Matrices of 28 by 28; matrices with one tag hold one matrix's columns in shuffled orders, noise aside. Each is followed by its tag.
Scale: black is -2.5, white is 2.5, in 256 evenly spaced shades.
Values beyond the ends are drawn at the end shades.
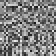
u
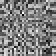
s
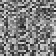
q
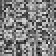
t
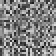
s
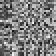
t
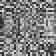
q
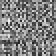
t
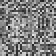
q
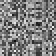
t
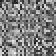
s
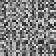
t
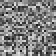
u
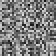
t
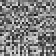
u
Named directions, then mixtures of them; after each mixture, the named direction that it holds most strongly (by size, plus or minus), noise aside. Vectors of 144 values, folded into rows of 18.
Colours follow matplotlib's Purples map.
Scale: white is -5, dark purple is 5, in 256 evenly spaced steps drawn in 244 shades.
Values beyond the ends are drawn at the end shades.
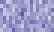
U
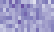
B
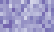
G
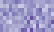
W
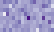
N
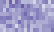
B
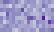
N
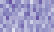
U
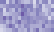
B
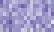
W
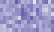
B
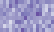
G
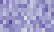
W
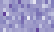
N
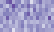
U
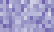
G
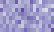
U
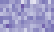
G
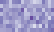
G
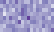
U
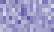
U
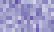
B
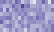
B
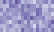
B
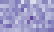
G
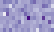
N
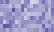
G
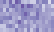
B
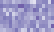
W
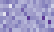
N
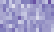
B
